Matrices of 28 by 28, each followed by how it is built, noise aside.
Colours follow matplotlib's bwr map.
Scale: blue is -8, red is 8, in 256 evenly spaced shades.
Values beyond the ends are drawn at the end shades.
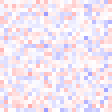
repeating rows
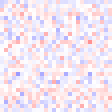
repeating columns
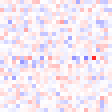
uneven rows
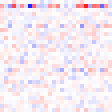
uneven rows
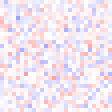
repeating columns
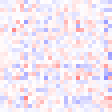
low rank
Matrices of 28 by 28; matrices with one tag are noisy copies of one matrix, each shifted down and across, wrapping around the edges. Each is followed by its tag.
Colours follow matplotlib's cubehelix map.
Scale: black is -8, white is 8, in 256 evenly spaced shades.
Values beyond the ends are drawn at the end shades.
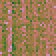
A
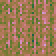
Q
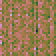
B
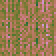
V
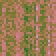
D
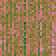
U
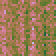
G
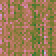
D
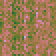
D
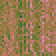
D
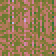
U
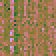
A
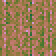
B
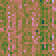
D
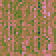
V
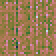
B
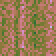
G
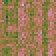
G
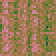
G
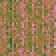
Q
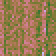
A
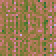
V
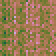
D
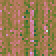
A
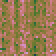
G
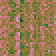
A
